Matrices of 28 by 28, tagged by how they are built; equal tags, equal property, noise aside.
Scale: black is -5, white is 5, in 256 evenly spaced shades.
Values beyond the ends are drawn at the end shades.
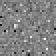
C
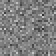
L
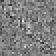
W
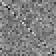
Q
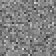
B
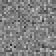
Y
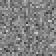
B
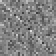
Q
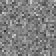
B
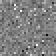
C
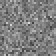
B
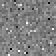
C
